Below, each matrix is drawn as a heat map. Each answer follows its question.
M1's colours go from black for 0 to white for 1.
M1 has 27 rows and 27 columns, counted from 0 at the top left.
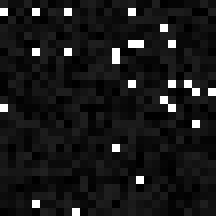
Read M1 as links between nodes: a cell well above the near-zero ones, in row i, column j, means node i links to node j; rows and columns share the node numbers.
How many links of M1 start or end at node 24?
2
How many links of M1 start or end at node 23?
1
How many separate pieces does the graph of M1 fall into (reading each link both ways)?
5
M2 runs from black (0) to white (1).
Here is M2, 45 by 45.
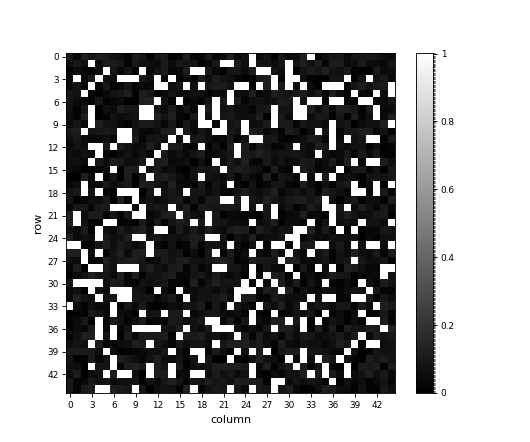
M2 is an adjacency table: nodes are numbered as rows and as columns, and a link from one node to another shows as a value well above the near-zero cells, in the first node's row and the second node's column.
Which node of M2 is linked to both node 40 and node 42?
node 18
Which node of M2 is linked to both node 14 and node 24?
node 20
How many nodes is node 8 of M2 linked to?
9
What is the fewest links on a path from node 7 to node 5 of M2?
2
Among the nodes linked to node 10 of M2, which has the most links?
node 36
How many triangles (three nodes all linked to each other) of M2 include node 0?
0
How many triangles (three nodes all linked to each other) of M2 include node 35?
5
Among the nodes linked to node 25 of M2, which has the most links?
node 28
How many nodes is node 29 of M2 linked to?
4
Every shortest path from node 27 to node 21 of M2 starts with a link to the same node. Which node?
node 2
